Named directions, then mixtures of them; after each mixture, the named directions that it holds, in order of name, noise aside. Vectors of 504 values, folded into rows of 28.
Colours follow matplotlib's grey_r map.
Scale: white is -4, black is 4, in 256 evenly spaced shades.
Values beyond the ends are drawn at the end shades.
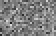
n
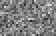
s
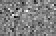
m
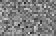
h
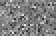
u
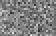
h, u.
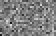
n.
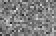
n.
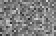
n.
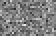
n, s, u.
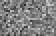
m, n, s.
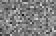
n.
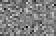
h, m, n.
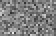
h, s, u.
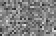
n, u.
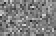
n, s, u.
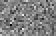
n, u.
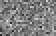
n.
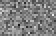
h.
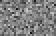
h, m.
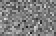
h.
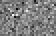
m.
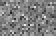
u.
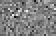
m.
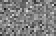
h, m, n.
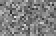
m, u.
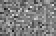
m, n.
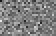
h.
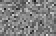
h, m.
